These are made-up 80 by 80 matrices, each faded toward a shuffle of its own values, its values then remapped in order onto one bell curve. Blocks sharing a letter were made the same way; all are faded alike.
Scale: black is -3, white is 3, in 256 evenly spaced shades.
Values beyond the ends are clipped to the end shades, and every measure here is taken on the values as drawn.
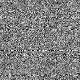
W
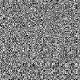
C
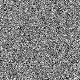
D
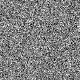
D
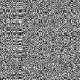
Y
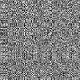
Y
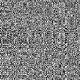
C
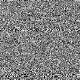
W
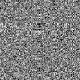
C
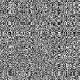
Y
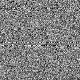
W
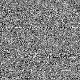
W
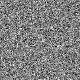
D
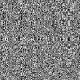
C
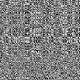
Y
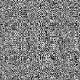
C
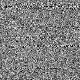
W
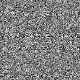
W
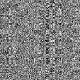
C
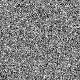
D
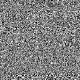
W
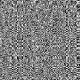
Y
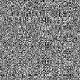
C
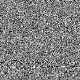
W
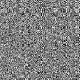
C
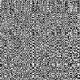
Y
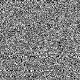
W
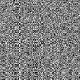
Y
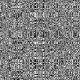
Y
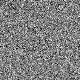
D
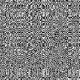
Y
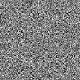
C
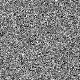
D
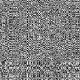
Y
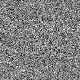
D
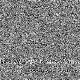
W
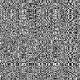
Y
